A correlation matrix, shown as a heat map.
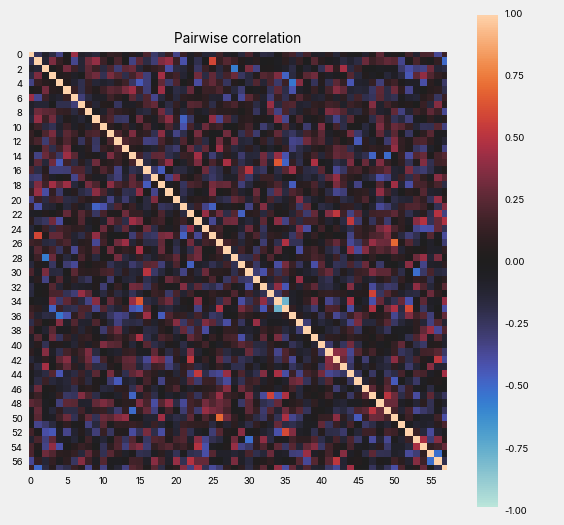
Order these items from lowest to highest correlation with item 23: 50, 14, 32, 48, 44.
50, 48, 32, 14, 44
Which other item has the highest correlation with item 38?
55
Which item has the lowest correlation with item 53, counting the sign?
30
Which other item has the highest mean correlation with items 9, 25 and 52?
1
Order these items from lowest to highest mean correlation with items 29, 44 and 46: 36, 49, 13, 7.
13, 49, 7, 36
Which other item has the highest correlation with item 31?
37
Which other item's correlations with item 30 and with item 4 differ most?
16
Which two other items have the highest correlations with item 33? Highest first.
47, 7
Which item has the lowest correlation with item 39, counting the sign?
29
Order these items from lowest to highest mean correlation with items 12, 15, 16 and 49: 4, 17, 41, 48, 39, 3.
17, 4, 41, 3, 39, 48
